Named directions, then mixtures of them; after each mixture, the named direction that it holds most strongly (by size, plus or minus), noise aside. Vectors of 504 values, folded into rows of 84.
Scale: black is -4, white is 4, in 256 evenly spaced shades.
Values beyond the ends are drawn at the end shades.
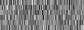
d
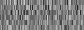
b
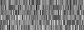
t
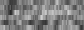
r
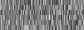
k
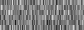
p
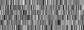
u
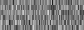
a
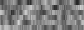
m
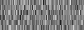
b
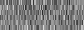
d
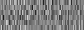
b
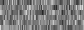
m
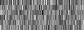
d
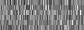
b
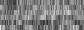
r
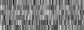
a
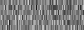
t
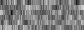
m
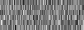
u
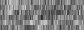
r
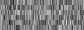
a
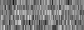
a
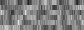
m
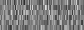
b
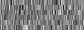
k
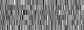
b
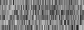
a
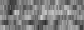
r
